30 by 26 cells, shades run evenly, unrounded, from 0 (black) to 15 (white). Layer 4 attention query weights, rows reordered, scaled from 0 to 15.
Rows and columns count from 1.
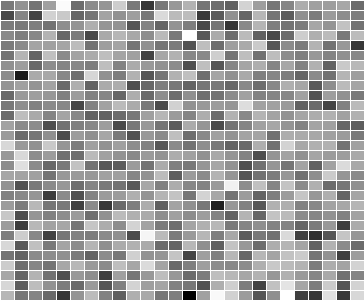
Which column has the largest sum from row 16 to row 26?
21
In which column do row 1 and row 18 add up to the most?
5
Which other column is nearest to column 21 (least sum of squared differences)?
1
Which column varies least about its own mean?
3
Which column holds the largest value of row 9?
25
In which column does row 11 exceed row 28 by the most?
8
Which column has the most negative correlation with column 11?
4
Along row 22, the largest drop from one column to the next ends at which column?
2
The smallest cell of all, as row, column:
30, 14
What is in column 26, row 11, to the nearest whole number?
11
